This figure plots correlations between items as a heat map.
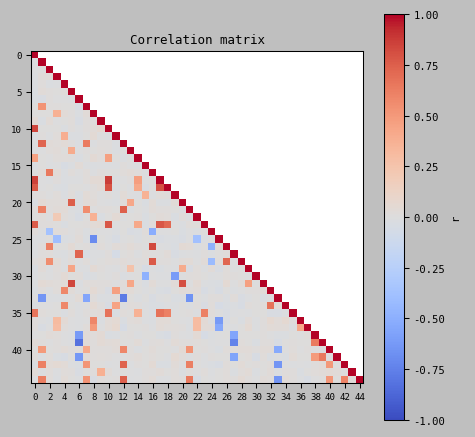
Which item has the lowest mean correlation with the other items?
33
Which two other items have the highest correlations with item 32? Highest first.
34, 4
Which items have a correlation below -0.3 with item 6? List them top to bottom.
38, 39, 41
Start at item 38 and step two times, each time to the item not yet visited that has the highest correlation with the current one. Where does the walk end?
41
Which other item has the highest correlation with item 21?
12
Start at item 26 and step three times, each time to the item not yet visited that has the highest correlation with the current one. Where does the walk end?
2
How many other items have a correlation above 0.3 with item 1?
6
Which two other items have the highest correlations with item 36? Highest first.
8, 37
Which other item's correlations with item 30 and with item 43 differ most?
19
